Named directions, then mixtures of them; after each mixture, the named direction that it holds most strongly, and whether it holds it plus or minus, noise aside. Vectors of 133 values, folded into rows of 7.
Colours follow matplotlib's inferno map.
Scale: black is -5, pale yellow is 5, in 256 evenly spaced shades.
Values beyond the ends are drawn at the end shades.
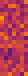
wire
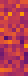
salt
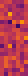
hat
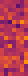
hat, plus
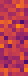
hat, minus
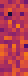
salt, minus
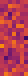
wire, plus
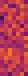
wire, minus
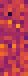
hat, minus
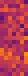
wire, minus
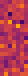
hat, minus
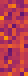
wire, plus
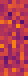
hat, minus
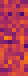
salt, minus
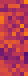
wire, plus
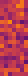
hat, minus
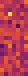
hat, plus
